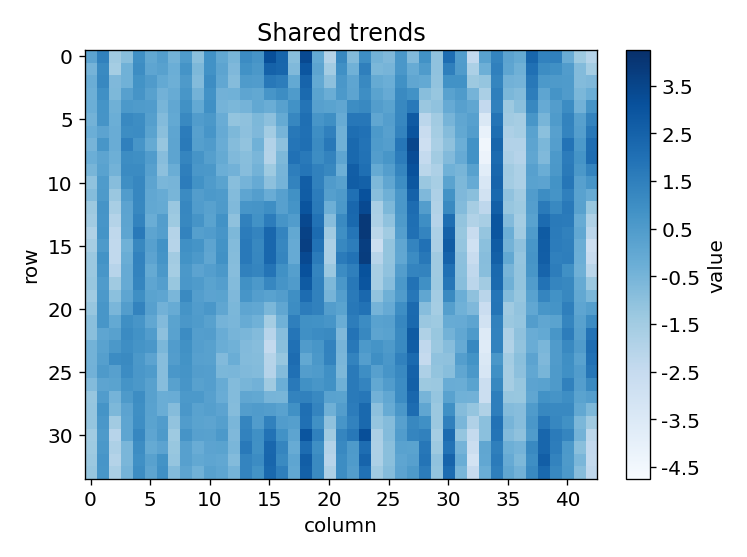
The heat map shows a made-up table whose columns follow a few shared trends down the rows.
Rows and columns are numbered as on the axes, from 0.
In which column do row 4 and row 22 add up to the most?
27
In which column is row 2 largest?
18
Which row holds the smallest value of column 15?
23
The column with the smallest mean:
33
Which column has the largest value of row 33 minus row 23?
15
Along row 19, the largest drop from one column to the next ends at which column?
24
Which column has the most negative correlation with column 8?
36
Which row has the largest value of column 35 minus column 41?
0
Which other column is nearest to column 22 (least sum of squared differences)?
40
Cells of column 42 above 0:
15
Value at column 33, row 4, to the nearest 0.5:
-2.5
